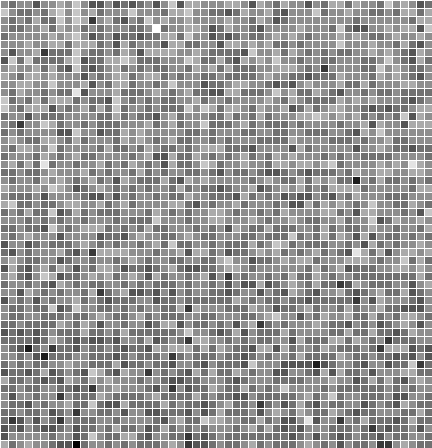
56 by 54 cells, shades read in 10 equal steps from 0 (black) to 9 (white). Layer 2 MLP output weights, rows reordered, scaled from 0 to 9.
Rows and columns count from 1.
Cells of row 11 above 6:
2
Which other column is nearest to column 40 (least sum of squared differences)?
14
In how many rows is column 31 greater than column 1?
18
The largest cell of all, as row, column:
4, 20
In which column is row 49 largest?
36
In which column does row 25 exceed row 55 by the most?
24
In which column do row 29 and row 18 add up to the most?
7
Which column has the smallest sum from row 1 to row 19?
13
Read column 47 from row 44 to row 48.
4 5 5 3 6
